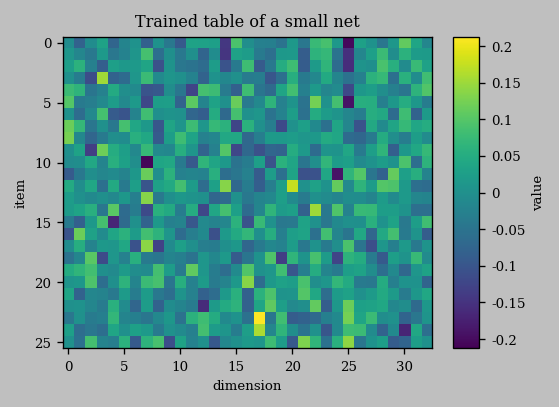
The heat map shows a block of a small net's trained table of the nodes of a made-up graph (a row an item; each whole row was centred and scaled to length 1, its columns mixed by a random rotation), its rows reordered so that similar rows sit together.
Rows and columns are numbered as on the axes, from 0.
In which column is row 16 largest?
1
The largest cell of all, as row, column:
23, 17
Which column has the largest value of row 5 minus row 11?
24
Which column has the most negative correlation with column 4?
3
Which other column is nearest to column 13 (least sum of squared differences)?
9
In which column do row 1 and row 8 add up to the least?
25
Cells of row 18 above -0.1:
30
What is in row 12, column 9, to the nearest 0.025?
0.05
